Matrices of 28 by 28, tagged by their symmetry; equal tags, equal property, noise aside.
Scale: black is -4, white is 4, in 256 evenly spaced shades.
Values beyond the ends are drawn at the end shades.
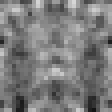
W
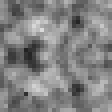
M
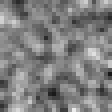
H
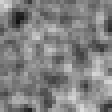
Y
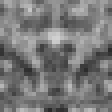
W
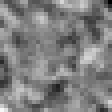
H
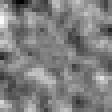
H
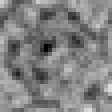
Y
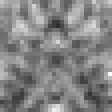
W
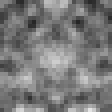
W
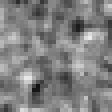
H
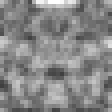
W
